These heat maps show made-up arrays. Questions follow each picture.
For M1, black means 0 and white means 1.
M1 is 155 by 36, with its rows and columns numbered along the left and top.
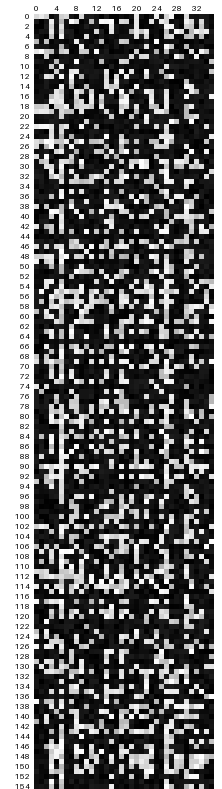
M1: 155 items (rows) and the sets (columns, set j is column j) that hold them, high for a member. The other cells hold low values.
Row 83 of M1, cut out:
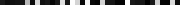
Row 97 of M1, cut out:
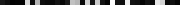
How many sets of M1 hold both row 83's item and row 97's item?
7
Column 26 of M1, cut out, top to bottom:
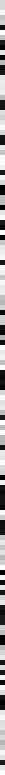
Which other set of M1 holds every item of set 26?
5
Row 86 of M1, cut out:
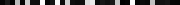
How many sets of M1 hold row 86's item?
10
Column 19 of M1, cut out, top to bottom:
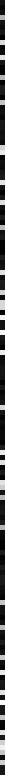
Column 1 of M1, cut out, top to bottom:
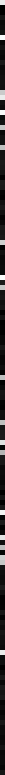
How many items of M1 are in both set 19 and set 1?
2
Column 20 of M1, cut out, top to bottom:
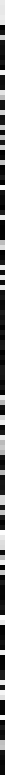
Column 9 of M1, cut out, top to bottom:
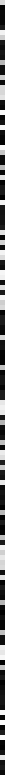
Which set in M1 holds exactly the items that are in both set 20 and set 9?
6
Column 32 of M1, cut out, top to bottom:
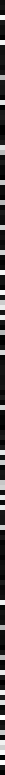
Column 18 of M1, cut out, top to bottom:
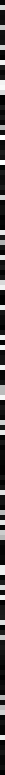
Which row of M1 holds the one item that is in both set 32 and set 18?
61
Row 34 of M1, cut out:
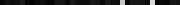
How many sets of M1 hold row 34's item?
2
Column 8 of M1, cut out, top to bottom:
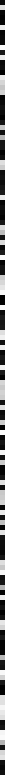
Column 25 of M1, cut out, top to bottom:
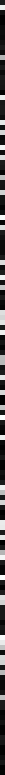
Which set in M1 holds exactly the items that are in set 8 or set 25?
17
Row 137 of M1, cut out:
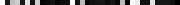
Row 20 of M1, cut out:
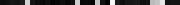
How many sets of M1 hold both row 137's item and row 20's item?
2
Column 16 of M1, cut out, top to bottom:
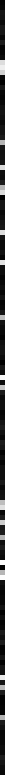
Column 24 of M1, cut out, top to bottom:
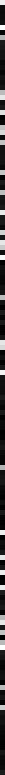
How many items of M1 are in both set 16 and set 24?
5
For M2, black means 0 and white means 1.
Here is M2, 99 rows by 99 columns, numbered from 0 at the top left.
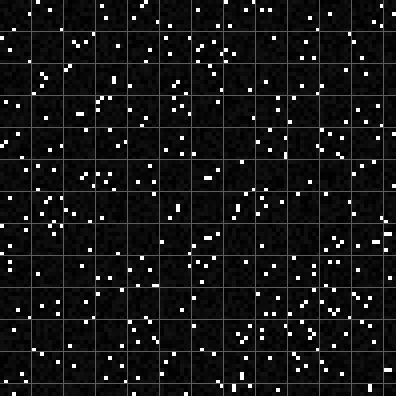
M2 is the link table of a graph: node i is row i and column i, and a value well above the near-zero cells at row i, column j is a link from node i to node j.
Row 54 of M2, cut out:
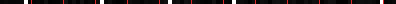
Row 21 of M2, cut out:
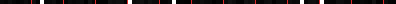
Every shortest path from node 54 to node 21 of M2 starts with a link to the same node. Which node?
node 25
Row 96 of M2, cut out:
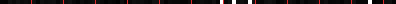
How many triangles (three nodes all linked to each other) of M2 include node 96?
0
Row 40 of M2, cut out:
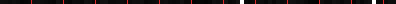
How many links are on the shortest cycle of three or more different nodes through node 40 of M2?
3
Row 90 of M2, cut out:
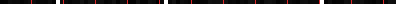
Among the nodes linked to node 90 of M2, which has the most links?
node 80
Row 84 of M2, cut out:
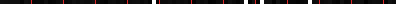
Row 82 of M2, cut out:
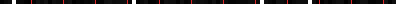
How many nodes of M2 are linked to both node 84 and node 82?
2
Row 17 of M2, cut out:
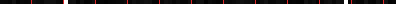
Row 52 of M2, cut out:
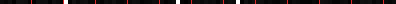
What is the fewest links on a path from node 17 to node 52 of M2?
2
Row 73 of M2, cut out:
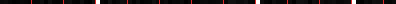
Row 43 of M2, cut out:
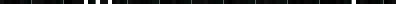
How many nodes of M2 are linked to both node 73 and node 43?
2
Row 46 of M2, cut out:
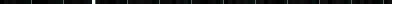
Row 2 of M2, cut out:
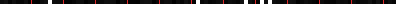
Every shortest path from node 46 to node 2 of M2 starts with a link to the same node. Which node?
node 98
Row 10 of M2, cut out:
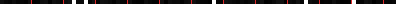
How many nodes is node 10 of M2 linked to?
5
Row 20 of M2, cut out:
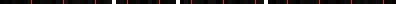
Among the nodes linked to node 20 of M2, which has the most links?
node 66
